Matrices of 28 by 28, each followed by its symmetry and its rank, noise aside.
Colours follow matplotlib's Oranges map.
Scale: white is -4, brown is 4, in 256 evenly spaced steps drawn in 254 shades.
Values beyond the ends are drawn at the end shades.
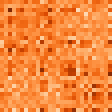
symmetric, rank four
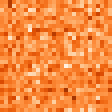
no symmetry, rank six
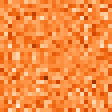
no symmetry, rank six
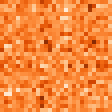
no symmetry, rank six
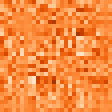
antisymmetric, rank four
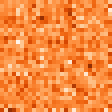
antisymmetric, rank eight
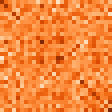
symmetric, rank six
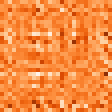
no symmetry, rank four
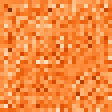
symmetric, rank eight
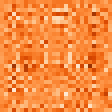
no symmetry, rank four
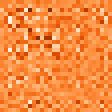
no symmetry, rank four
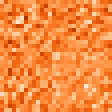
symmetric, rank eight
